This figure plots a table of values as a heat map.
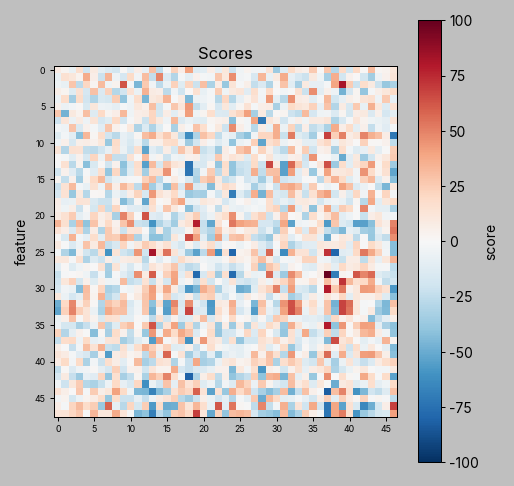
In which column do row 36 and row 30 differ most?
18
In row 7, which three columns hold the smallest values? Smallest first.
28, 24, 38
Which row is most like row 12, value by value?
3
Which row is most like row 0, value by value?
5
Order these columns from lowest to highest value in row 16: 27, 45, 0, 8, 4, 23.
45, 27, 0, 4, 8, 23
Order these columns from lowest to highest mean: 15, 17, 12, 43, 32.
12, 17, 15, 43, 32
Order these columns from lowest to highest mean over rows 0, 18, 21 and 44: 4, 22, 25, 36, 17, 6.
4, 6, 36, 22, 25, 17
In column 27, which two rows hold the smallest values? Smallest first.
33, 32
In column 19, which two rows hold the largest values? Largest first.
21, 47
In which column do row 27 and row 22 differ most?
46
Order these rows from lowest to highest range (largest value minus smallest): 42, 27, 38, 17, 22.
27, 38, 22, 17, 42
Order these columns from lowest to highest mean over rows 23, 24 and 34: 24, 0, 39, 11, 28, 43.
43, 28, 11, 0, 39, 24
